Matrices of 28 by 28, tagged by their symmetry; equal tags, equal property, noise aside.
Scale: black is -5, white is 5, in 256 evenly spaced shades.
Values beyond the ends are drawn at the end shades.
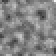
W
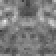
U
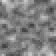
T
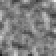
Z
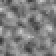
Z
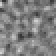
Z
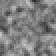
Z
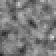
W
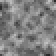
W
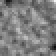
W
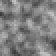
Z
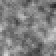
Z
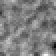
Z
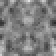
U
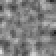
Z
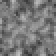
T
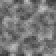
T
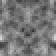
U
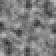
T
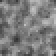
W
